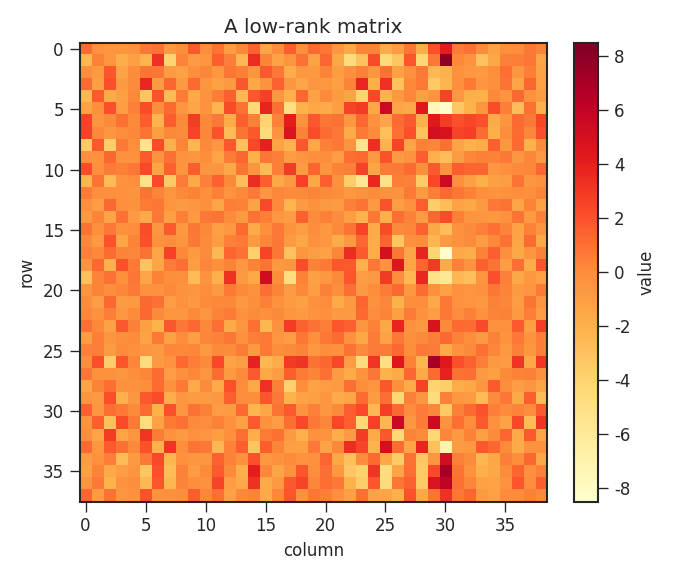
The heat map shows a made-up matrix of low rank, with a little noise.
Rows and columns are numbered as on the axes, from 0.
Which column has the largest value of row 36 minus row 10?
30
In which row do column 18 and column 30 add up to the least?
5
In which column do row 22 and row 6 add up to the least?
15
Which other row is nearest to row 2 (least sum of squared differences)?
13
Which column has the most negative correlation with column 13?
24
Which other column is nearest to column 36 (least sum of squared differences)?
18
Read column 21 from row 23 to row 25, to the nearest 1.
2 1 0
